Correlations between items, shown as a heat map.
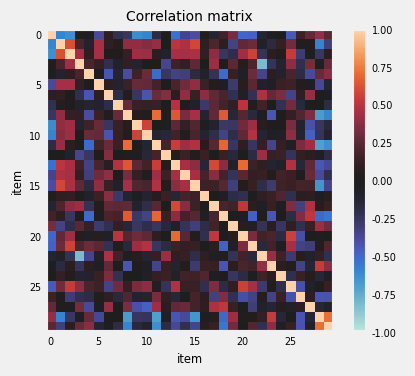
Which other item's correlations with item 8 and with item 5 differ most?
18
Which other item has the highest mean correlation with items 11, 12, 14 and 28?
6
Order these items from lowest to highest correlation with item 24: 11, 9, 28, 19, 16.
19, 28, 9, 11, 16
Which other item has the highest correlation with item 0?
28
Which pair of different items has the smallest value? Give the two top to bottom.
3, 22
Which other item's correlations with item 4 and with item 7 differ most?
13
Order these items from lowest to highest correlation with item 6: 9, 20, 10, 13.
10, 9, 20, 13
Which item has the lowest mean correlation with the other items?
0
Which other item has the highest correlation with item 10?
9
